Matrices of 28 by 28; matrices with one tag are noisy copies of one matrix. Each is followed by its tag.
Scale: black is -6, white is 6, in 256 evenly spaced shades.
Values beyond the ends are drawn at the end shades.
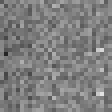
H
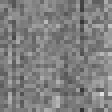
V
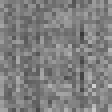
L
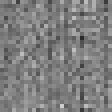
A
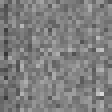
H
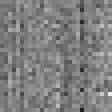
V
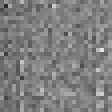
H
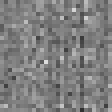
A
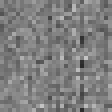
A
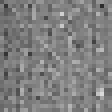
H
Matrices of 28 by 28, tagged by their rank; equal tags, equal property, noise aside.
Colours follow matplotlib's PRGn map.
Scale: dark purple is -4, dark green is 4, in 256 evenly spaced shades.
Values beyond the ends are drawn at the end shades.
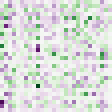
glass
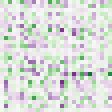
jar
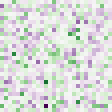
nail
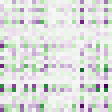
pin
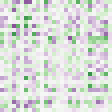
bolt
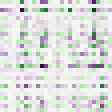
pin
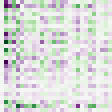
pin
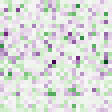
nail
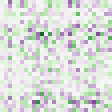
jar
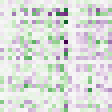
bolt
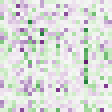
glass
